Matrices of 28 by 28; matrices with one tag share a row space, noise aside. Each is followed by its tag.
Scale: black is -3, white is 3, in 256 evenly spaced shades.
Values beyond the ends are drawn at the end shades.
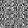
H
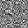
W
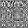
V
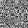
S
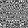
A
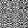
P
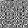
H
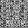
A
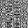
W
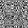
H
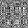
W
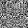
P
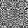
P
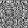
H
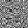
W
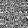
S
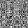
W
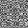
P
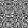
H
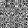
S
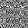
A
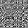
H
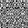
A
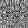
A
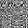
V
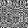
P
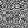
A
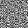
S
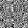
H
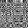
V
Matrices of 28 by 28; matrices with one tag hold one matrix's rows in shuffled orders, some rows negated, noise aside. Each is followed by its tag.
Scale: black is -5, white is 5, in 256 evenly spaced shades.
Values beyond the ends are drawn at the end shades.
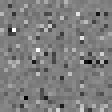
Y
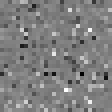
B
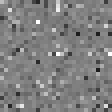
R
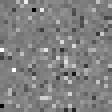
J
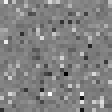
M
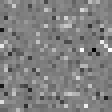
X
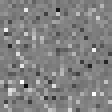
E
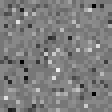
E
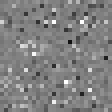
B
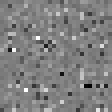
Y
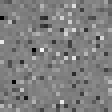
J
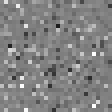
E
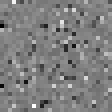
J
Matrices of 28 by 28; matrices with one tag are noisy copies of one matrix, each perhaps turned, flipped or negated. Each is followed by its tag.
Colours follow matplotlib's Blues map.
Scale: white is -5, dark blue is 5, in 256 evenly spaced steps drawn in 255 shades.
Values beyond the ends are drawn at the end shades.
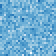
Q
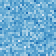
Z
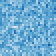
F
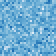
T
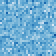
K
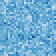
Q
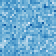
F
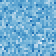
T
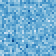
T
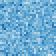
Q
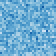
K
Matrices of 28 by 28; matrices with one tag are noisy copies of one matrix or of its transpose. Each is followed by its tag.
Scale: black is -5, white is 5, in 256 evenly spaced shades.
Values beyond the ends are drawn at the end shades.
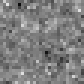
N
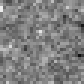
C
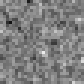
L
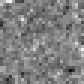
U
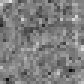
U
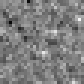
L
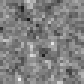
L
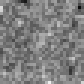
U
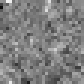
C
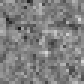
L
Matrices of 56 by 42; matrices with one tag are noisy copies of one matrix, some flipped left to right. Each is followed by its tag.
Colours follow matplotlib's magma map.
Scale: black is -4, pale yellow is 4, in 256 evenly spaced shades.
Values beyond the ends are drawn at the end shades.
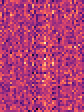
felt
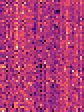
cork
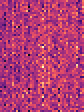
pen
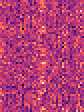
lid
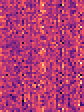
lid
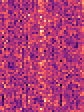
lid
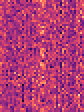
lid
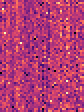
cork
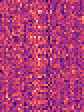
felt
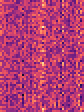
lid
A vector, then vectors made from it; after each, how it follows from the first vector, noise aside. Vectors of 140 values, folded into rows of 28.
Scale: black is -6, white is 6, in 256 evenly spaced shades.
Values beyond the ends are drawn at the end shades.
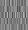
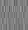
wrapped around, shrunk.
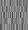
reversed, negated.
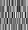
scaled up.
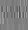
wrapped around, negated, partly zeroed.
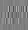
wrapped around, partly zeroed.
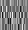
reversed, scaled up.
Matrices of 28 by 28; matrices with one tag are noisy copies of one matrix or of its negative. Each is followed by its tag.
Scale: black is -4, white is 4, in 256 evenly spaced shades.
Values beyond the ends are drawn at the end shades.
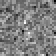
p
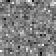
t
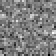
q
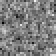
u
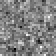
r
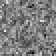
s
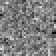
q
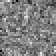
t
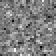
r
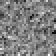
q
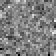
q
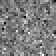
p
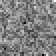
p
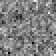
u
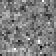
r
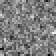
q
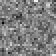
u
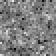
r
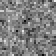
p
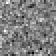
s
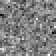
q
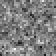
r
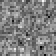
r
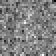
p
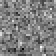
r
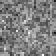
p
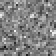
q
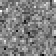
p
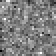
t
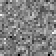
q
